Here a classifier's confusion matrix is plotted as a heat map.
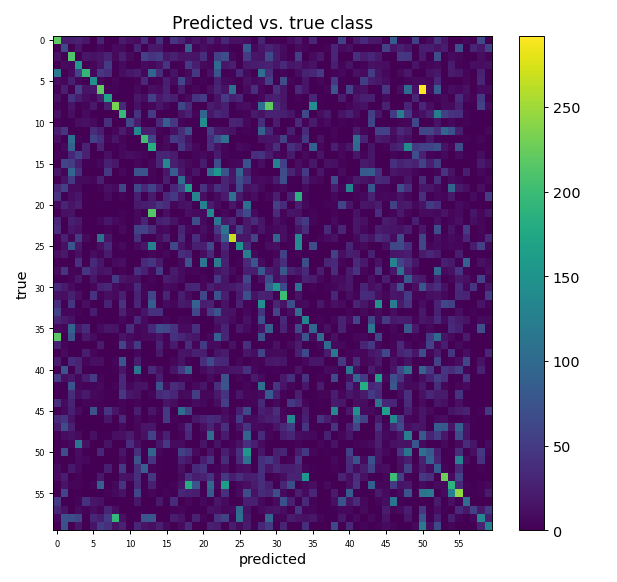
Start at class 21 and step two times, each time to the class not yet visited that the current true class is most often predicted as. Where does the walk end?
48
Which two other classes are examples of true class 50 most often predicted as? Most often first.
26, 48
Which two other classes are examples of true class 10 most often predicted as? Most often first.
20, 15
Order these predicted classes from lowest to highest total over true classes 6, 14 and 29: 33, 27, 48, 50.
33, 27, 48, 50
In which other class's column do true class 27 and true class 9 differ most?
52
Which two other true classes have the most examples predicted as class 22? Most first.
16, 27
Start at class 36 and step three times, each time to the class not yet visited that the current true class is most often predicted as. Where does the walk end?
32
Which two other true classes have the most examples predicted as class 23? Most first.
54, 12
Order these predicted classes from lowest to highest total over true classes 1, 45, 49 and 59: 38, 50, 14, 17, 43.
43, 14, 17, 50, 38
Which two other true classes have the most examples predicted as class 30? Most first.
15, 24
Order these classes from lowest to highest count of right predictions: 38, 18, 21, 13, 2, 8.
38, 21, 18, 13, 2, 8
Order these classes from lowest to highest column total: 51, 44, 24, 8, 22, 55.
8, 24, 51, 44, 55, 22
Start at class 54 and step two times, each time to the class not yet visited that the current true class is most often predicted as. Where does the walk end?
40
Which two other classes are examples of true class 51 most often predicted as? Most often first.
55, 26
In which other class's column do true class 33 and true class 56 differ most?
46
